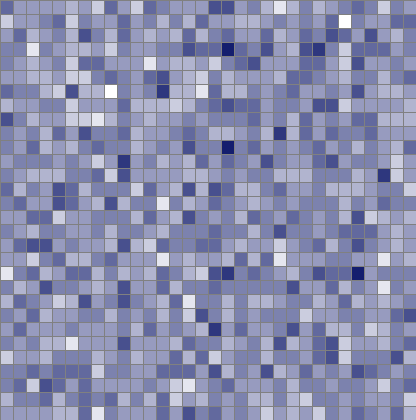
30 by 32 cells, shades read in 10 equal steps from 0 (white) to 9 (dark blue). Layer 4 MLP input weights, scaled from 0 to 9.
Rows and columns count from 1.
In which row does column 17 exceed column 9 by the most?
7
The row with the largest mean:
27
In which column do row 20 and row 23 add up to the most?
28
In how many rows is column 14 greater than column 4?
11
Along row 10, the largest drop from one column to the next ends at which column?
23
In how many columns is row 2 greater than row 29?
11
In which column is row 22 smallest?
15
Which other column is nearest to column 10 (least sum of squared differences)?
26
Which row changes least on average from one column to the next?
17
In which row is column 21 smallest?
30
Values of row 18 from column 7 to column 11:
4 4 3 7 3
